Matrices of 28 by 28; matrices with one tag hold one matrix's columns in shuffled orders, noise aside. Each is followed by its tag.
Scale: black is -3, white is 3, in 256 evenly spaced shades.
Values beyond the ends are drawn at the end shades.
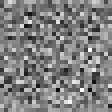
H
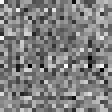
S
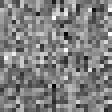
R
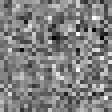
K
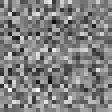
H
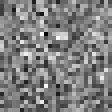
R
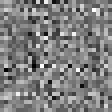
S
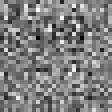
K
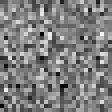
R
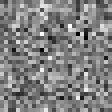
K
